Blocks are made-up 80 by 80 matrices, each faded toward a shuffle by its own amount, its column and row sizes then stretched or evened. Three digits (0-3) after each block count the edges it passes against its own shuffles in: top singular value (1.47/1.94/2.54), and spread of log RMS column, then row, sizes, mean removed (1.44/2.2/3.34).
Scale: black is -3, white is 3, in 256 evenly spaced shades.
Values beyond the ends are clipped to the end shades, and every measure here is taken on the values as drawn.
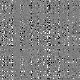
1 3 2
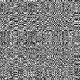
3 1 2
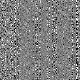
1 3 0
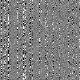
1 3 0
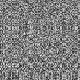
3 0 1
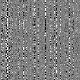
3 3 0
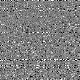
2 0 2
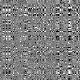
3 2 2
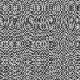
3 2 0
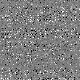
0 1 2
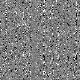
1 2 0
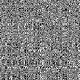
2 1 1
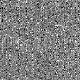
1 2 0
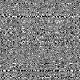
2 0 2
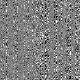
0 3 0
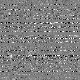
0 0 3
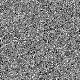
0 0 0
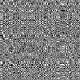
3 0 2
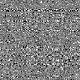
2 0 2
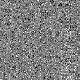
1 1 0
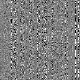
1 3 0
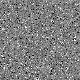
0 1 0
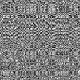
3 0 2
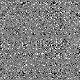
1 1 2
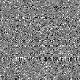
2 0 2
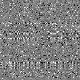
2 0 2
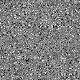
1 0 1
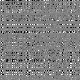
3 2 3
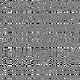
3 2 3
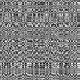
3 0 3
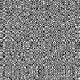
3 1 1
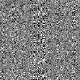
2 2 0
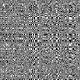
3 2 2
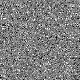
1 0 1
